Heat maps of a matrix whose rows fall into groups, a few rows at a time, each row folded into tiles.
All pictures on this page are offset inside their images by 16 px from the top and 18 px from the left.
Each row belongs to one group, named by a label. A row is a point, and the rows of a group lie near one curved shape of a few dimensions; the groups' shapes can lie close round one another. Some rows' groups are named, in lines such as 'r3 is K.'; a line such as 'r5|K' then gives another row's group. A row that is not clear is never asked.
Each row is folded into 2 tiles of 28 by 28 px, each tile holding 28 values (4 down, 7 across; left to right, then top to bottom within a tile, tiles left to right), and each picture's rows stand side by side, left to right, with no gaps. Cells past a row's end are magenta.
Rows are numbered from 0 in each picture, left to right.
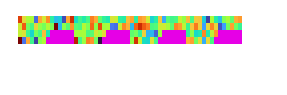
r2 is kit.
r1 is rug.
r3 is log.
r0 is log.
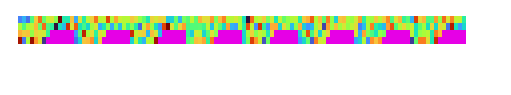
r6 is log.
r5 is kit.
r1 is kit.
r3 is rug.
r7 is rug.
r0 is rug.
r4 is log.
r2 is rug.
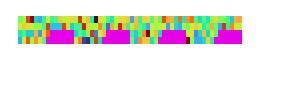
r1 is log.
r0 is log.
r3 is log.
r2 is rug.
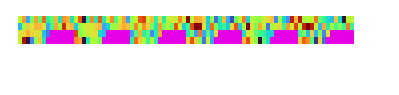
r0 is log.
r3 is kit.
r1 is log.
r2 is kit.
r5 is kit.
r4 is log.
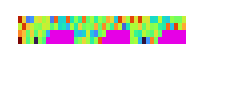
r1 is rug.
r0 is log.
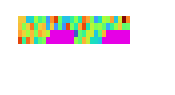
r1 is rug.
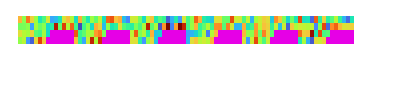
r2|rug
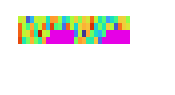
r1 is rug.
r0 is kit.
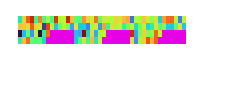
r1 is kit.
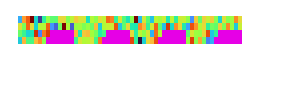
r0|log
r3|log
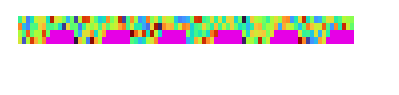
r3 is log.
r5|log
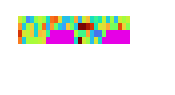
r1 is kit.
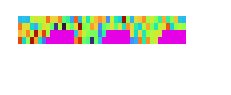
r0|rug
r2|log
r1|log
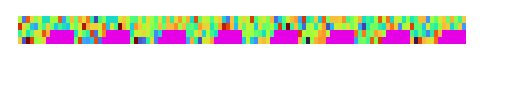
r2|log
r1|log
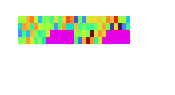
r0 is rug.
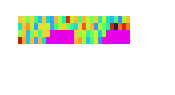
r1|rug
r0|log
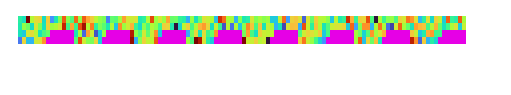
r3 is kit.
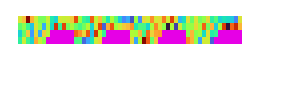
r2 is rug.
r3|rug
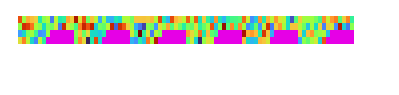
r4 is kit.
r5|rug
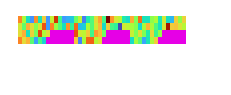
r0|kit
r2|rug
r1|kit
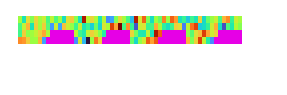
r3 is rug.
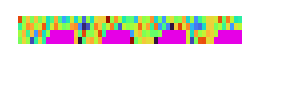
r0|kit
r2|rug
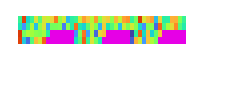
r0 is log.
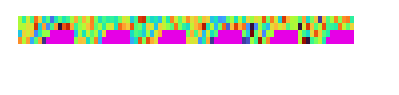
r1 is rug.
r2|log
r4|kit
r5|log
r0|rug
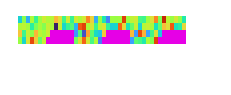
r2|rug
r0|rug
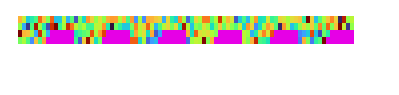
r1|rug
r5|rug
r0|rug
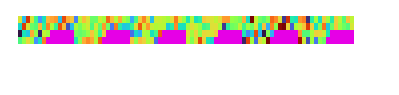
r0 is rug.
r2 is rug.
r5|log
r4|rug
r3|rug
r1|rug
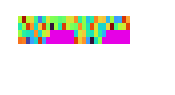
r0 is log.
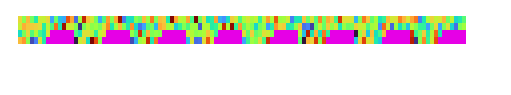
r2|kit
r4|rug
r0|log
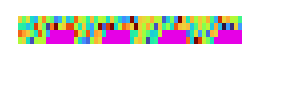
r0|rug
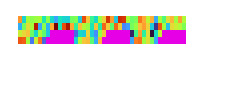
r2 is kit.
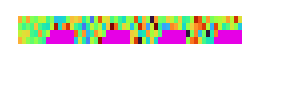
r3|kit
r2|log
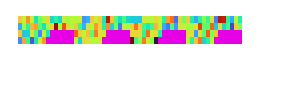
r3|kit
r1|kit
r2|rug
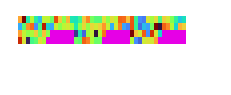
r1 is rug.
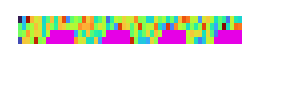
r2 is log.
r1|rug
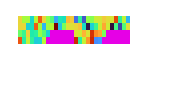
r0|log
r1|rug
